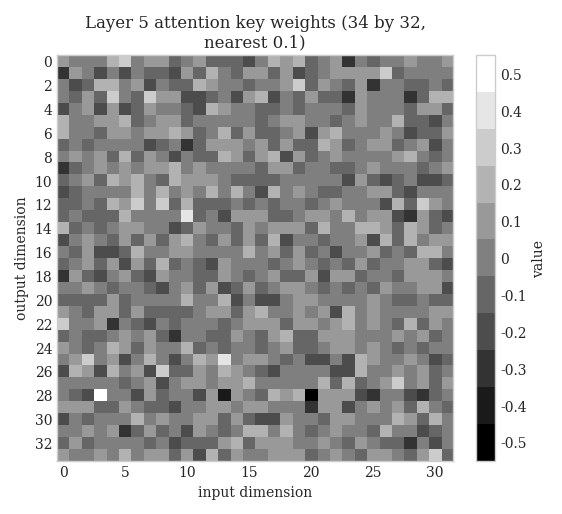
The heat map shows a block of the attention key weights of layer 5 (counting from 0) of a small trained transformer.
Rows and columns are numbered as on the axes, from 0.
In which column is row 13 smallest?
28
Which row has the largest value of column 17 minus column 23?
0
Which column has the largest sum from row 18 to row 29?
15
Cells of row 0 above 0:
12
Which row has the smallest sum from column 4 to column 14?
22
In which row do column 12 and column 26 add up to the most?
1
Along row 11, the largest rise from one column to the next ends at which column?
17
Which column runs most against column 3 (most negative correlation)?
29
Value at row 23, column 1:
0
